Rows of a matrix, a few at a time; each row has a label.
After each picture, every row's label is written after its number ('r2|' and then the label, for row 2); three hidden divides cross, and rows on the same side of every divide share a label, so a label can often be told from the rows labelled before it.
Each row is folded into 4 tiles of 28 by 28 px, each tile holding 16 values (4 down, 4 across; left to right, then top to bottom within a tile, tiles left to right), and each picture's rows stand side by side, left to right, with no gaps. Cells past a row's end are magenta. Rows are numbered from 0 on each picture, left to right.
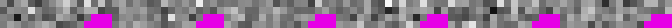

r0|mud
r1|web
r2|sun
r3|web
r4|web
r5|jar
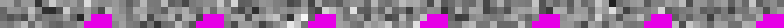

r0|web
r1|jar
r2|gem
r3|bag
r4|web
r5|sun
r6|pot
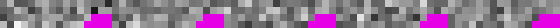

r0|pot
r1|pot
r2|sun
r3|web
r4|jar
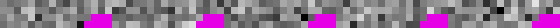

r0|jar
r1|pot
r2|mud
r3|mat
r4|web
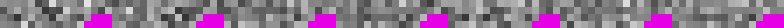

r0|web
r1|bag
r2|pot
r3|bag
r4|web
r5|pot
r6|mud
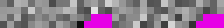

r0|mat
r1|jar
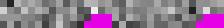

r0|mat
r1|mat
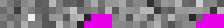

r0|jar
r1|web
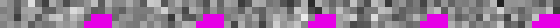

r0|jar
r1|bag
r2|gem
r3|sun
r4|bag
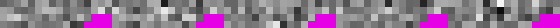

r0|sun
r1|sun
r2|bag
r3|sun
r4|web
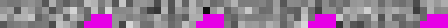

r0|jar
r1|pot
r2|pot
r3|mat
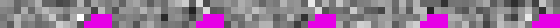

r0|gem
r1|mud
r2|mud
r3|pot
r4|gem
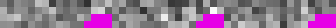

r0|sun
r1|gem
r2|pot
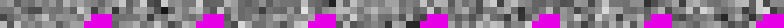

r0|pot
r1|web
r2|pot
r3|mat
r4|bag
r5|sun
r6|mud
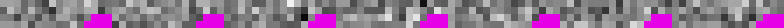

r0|web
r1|mat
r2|mud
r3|gem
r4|gem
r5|pot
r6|mud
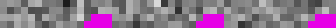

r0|gem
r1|sun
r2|sun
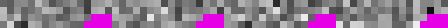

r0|sun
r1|sun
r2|sun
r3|pot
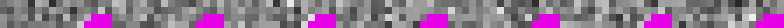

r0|bag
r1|jar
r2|bag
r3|jar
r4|sun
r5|bag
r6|gem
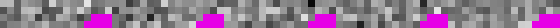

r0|web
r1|web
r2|sun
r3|sun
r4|pot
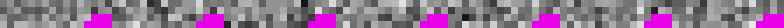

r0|pot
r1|web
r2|mat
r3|mud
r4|web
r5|pot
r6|bag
